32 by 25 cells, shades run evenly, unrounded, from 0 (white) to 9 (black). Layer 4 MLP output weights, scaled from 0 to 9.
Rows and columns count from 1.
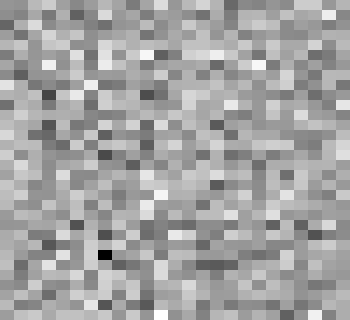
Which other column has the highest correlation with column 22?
11
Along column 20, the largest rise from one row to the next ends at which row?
23
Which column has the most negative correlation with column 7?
8
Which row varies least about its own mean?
5
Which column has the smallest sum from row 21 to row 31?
7
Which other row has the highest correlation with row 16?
31
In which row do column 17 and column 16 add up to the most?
27
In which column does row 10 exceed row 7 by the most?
4
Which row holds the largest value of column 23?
24
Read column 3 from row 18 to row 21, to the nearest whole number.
2 4 4 4
